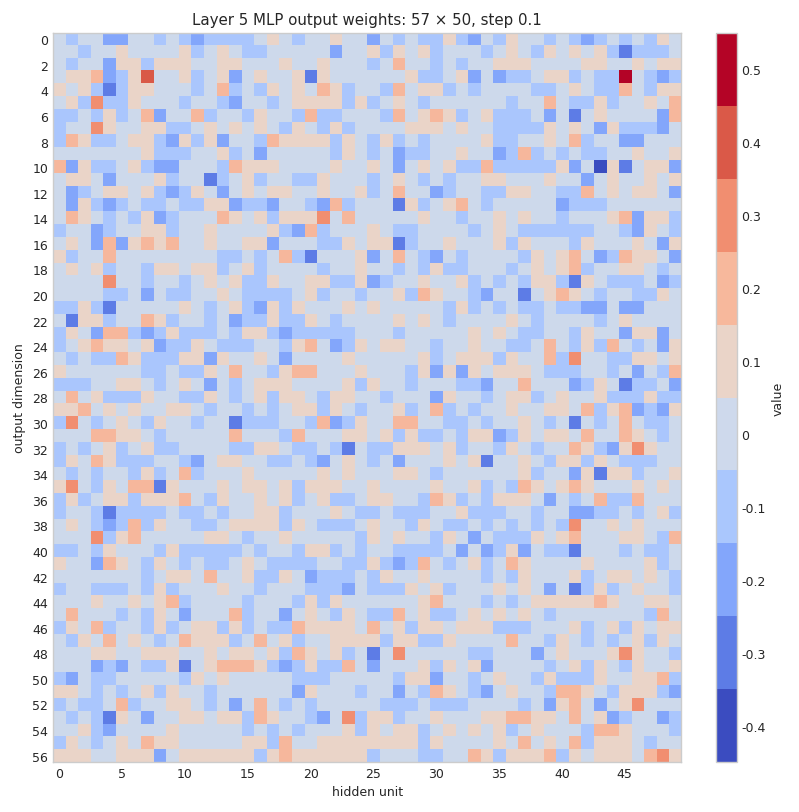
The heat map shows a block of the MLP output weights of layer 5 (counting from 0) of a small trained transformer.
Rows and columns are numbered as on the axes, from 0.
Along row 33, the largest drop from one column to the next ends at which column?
34
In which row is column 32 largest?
13
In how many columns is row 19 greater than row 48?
11
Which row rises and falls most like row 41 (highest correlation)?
23
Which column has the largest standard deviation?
41
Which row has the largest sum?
56
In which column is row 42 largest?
12
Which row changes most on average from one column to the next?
3
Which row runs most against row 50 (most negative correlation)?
29
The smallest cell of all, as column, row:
43, 10
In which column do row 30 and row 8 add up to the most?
1
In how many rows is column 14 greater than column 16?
20
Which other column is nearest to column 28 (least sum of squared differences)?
24
